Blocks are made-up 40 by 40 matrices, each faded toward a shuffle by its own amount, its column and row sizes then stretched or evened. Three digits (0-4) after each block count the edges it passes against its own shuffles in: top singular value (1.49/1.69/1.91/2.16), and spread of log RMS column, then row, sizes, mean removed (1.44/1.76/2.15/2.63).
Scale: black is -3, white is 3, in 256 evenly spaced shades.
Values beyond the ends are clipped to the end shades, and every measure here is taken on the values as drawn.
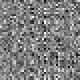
3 3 0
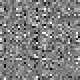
3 3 2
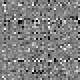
2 3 3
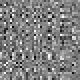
4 4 1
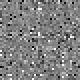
0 1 2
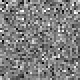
0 0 1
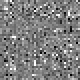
0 3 1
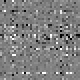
0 2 4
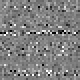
1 0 4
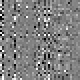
4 4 0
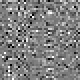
3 1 2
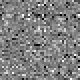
2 1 2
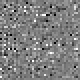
0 1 3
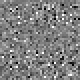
0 1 2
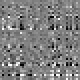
4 3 4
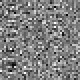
2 1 0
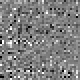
0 3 3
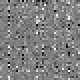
1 3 2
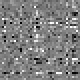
3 2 3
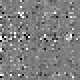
0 2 3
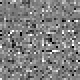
0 3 3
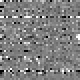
3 1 4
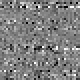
0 1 4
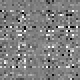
1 3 4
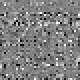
0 1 4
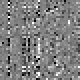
3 4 0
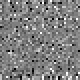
2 0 2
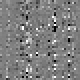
2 4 1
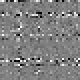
3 2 4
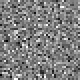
0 0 0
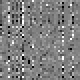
4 4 0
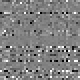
3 0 4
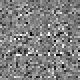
2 2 3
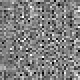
3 2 0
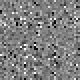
0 2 2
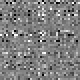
1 2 4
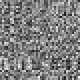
3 0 0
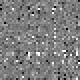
0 2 1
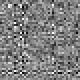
4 3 2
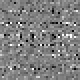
2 0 3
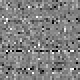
2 0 3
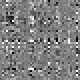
3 4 3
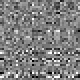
4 1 4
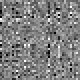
3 3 1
